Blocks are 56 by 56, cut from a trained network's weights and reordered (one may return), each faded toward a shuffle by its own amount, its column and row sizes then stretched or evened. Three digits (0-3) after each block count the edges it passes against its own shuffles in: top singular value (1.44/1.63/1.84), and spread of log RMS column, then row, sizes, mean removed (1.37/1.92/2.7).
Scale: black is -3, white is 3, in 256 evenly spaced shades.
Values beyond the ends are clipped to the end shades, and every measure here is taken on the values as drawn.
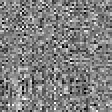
3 2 1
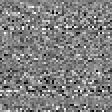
2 0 3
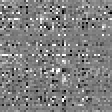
0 2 3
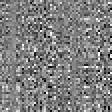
2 3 1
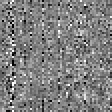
1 3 0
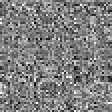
3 1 2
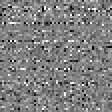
0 2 3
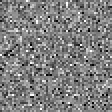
1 0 2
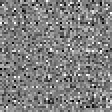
0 2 2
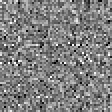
0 1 1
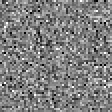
1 1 1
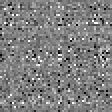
0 1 2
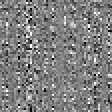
0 3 0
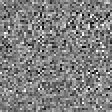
3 1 2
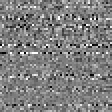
2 0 3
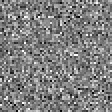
0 0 2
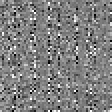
2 3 1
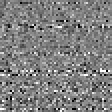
1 0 3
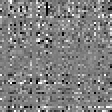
0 3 3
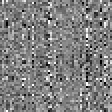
3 3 1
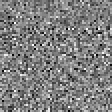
1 0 2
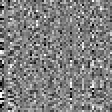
3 3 0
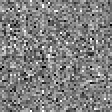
0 1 1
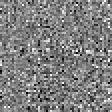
1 2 1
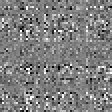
1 3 3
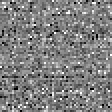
0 0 2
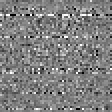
2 1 3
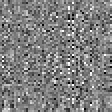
2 3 1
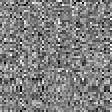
3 2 1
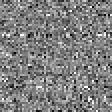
3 1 2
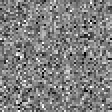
1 2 0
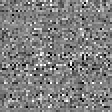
0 1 3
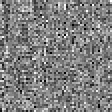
2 2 0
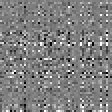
3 3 3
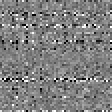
3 2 3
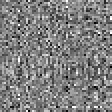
3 2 1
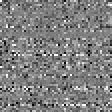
0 1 3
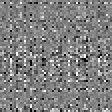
3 3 3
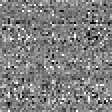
0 1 2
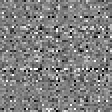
2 2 3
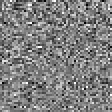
3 0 2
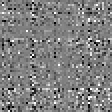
0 3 3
